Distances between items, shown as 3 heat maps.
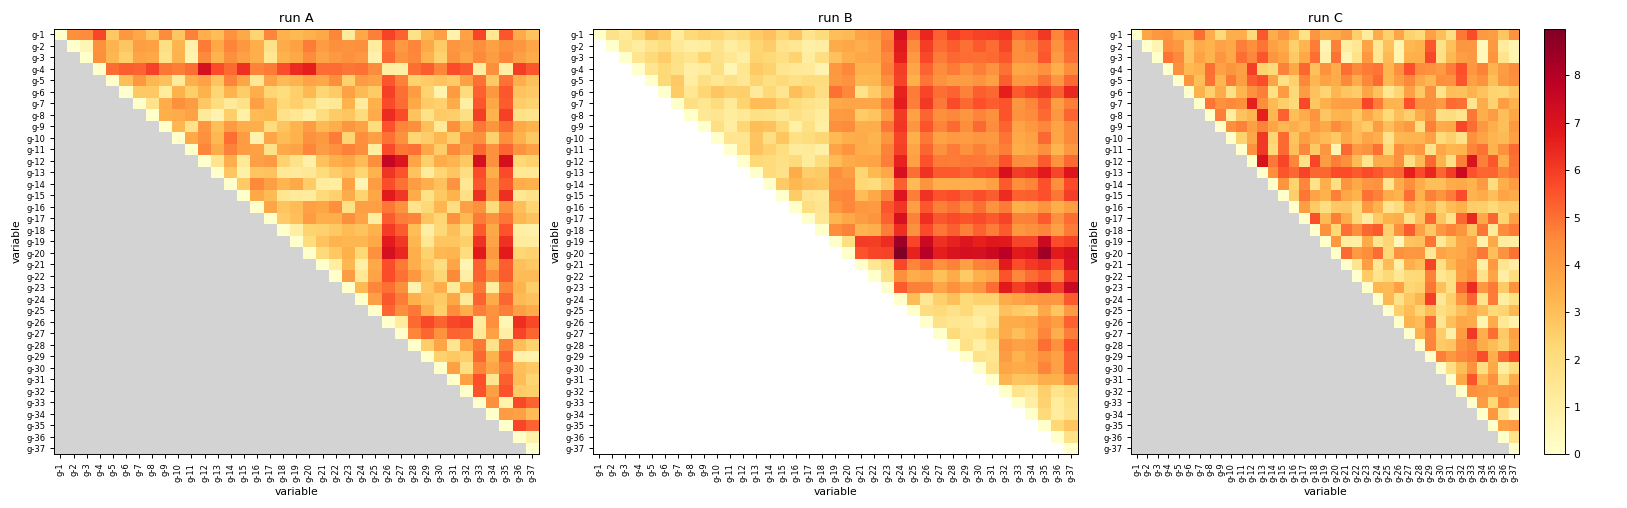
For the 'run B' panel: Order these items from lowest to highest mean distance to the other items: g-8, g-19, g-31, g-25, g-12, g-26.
g-8, g-12, g-25, g-31, g-26, g-19
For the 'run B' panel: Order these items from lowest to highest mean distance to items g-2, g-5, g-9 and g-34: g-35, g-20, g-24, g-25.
g-25, g-35, g-20, g-24
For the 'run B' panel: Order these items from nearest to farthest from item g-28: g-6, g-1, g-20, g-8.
g-8, g-6, g-1, g-20
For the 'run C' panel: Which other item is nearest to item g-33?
g-7
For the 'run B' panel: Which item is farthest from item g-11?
g-24
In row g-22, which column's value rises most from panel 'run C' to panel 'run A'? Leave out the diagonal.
g-26
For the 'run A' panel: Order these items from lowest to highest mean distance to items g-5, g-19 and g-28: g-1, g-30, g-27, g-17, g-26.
g-1, g-30, g-17, g-27, g-26
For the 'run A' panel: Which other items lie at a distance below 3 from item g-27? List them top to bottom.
g-4, g-26, g-33, g-35
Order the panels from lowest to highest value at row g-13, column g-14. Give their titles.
run B, run A, run C
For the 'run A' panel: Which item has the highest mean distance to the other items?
g-26
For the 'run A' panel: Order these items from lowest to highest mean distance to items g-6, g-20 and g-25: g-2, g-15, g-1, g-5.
g-15, g-2, g-5, g-1
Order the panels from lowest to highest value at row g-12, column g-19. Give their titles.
run A, run B, run C
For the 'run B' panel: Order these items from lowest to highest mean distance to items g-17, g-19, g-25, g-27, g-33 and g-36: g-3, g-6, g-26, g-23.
g-3, g-26, g-6, g-23
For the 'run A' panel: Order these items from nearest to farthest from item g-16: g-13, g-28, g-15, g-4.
g-28, g-13, g-15, g-4
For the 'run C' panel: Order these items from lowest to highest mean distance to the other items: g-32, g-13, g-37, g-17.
g-37, g-17, g-32, g-13
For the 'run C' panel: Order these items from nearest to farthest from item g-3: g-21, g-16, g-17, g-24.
g-21, g-24, g-16, g-17
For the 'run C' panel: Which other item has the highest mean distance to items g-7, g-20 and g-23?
g-13
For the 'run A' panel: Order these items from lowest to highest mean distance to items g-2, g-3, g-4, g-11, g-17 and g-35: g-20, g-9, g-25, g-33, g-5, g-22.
g-25, g-9, g-33, g-5, g-22, g-20
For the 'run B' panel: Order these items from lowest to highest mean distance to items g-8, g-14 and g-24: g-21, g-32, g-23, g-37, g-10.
g-10, g-21, g-23, g-32, g-37
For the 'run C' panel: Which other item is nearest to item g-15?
g-5
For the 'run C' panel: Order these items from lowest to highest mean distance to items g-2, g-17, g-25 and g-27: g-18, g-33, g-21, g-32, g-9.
g-21, g-9, g-32, g-18, g-33
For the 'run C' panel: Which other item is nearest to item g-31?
g-27
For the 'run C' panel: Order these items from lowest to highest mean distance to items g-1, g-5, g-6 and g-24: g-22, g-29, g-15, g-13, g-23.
g-22, g-23, g-15, g-29, g-13
